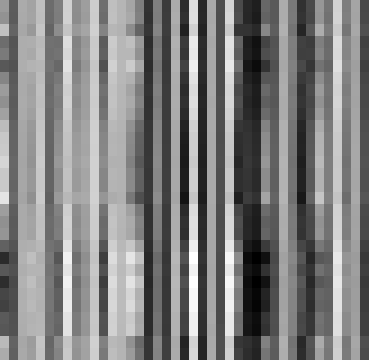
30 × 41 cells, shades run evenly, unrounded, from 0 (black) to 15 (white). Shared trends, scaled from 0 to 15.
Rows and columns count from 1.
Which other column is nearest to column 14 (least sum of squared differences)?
20
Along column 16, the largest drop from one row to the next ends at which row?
29
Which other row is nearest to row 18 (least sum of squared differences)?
10
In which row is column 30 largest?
17
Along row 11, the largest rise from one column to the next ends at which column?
22
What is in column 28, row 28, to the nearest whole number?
1
